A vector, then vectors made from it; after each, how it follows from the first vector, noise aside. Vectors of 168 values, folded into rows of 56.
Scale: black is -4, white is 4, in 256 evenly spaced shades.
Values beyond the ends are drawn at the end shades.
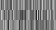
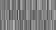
reversed, shrunk.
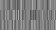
reversed, shrunk.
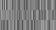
wrapped around, negated, shrunk.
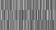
shrunk.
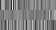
wrapped around, partly zeroed.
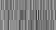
shrunk.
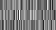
reversed, negated.
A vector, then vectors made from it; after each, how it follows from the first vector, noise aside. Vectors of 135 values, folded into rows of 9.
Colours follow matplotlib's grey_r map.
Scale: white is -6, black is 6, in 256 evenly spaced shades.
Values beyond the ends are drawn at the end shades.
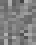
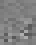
negated, partly zeroed.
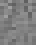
wrapped around, negated, shrunk.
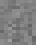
wrapped around, negated, shrunk.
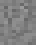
wrapped around, negated, shrunk.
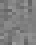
reversed, negated, shrunk.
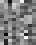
negated, scaled up.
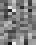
reversed, negated, scaled up.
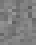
wrapped around, negated, shrunk.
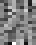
reversed, negated, scaled up.
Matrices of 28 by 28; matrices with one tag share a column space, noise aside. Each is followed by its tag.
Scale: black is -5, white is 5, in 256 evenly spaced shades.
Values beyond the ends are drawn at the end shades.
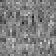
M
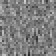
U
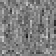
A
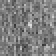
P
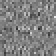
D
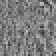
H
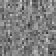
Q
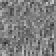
H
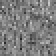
Q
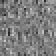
U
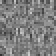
U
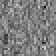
Q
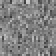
U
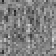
A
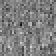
P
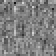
H
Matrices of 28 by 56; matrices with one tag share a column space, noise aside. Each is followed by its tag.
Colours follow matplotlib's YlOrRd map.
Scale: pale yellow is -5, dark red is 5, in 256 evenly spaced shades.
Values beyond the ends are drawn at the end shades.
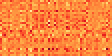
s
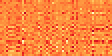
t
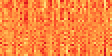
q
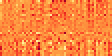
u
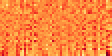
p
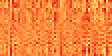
q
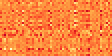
s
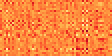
s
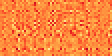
s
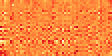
t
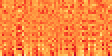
p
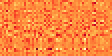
s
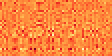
s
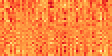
q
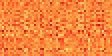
s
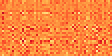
t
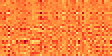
t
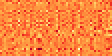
s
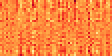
q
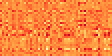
s
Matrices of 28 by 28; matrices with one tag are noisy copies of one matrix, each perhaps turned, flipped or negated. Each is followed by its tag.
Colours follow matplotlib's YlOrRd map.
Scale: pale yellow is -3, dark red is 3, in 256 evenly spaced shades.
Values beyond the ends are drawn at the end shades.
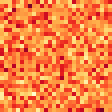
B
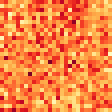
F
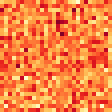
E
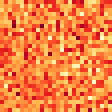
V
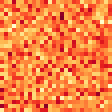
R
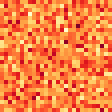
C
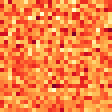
V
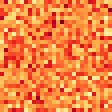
E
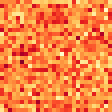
E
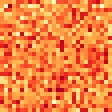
E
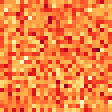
R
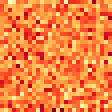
B
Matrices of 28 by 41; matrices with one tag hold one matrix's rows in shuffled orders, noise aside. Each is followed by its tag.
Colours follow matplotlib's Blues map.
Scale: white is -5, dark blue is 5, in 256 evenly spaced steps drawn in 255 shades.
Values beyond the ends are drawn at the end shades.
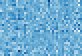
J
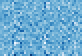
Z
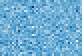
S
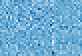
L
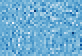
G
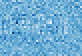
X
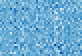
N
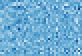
J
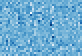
L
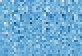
Z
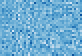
G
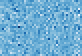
J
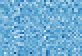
Z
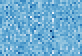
L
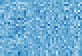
J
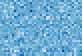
Z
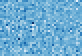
S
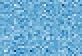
Z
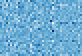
L
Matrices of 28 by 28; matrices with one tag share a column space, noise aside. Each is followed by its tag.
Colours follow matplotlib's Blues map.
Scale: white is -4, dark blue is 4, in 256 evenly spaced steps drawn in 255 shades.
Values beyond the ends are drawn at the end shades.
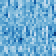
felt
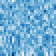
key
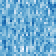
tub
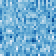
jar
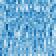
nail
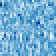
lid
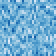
key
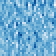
lid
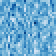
lid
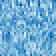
lid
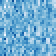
felt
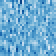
tub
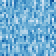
jar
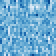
felt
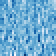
jar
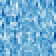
lid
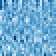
jar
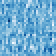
tub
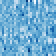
felt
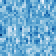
felt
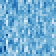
tub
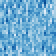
tub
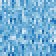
jar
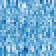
tub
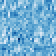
felt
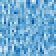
tub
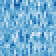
lid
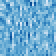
lid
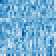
nail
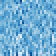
key
